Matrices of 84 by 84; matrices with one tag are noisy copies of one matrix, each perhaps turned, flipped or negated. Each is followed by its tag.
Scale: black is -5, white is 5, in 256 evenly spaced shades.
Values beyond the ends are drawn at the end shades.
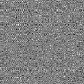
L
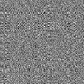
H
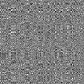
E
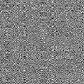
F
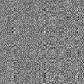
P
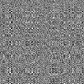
E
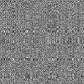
F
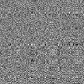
P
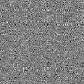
L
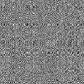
F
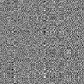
P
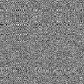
L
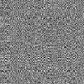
H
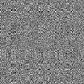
E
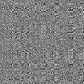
E
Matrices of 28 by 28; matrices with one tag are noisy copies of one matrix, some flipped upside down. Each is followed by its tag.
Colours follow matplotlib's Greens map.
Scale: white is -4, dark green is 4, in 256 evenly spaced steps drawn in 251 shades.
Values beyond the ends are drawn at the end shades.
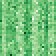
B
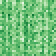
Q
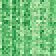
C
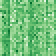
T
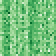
T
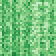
C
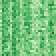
C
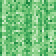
B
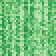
Q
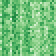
C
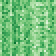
C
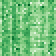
C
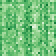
B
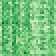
C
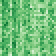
C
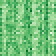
B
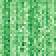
T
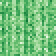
Q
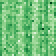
B
